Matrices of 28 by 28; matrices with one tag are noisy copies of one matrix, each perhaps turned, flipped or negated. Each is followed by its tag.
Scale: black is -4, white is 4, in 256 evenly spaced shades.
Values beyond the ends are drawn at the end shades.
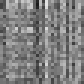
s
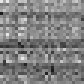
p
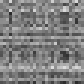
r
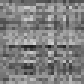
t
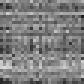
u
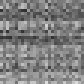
p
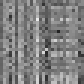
s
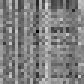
s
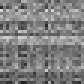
p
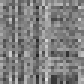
s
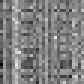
r
